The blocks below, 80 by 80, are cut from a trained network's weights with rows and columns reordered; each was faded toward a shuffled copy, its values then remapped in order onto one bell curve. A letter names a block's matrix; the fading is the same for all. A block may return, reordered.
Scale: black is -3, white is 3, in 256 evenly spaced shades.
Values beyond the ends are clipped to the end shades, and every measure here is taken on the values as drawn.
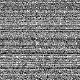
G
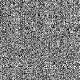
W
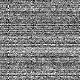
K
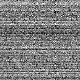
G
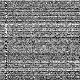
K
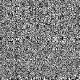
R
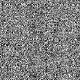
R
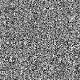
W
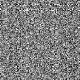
W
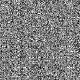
W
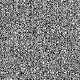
R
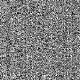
R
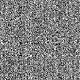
W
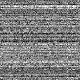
K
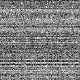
K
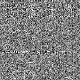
R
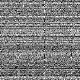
K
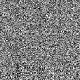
W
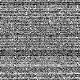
G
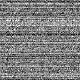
K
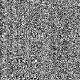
W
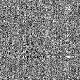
W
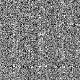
W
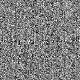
W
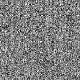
W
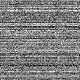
K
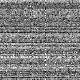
G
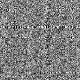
R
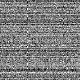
K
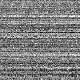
K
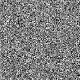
W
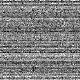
K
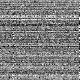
K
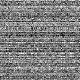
K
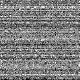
K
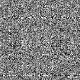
R
